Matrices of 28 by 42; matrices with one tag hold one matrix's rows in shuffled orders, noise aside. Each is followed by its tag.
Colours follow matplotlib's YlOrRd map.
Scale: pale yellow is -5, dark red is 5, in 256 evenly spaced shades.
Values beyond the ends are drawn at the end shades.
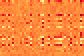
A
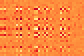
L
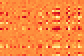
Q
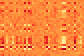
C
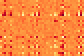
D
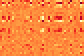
A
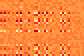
L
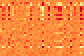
A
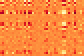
C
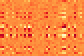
C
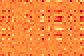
A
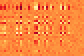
L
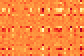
A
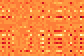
A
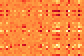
Q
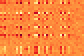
L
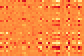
Q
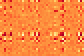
D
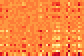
Q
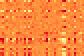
C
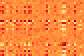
C
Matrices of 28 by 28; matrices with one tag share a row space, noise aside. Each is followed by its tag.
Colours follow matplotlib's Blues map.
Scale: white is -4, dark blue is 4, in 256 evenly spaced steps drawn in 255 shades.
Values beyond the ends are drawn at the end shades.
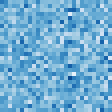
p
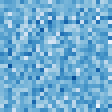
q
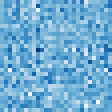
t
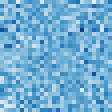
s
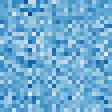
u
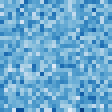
s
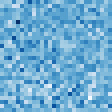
s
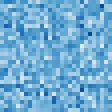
s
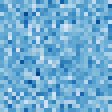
q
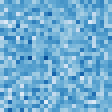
s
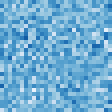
u
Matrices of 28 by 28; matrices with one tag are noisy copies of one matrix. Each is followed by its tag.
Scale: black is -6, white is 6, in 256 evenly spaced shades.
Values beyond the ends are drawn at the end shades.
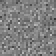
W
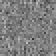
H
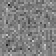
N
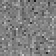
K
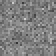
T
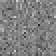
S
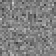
T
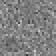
N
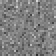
S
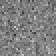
K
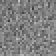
K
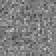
T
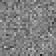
W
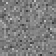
W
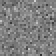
W
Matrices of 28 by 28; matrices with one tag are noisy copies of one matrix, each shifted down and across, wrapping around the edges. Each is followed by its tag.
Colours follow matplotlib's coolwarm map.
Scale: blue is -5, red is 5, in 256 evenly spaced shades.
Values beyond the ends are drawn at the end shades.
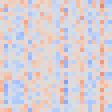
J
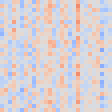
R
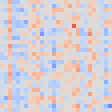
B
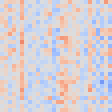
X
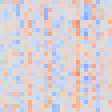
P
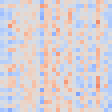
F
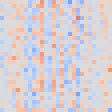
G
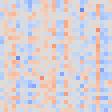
B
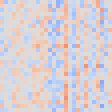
G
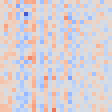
G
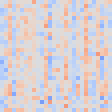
J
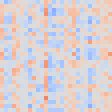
B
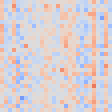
G
